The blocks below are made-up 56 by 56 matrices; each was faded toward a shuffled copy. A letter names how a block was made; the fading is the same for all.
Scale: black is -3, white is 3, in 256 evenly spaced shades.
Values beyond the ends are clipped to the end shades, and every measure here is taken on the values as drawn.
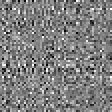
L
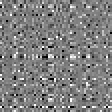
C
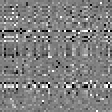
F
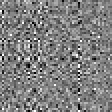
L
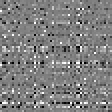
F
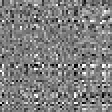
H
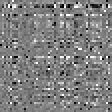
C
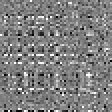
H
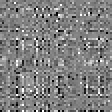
C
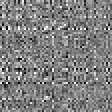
H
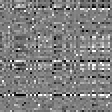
F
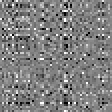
C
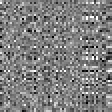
H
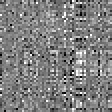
L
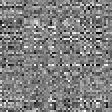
H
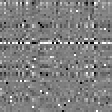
F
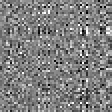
L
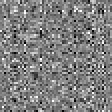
L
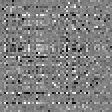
C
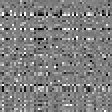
F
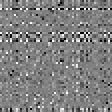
F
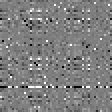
F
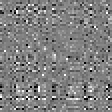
C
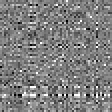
H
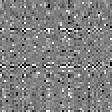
C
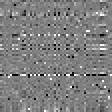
F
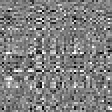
H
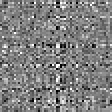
H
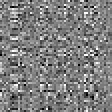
L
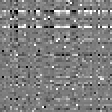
F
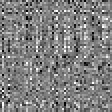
L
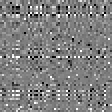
F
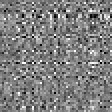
H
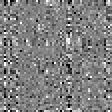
L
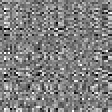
H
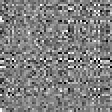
H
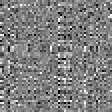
L
